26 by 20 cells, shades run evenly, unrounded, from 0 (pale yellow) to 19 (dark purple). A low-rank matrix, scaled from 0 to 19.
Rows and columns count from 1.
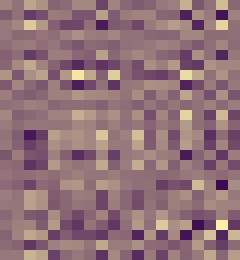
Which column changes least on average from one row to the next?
11
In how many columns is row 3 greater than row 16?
8
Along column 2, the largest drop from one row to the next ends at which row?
9
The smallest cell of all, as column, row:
19, 23
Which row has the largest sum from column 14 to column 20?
2
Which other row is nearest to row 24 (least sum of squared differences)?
26
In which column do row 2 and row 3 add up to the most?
7
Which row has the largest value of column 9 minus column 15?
3
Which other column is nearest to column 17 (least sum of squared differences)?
6
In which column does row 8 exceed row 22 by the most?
14
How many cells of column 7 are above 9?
16
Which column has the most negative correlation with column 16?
13
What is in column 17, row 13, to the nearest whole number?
11
